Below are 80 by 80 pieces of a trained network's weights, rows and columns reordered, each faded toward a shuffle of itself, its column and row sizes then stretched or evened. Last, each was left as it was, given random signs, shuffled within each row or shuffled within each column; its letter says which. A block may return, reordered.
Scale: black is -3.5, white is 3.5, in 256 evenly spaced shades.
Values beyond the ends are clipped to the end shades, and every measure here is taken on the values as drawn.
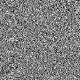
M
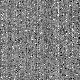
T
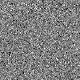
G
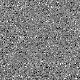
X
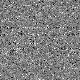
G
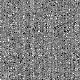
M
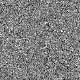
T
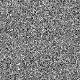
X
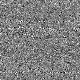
G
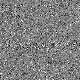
G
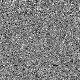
G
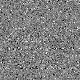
G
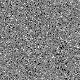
T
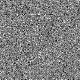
G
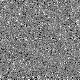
G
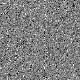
T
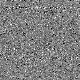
G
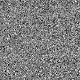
X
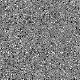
X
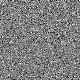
G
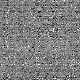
M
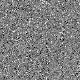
T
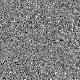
G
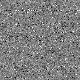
G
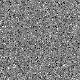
X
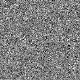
X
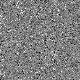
T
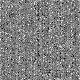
T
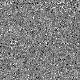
G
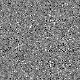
X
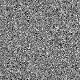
T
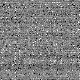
M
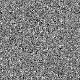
X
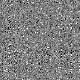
X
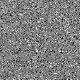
X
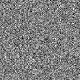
M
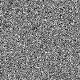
G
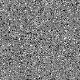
X
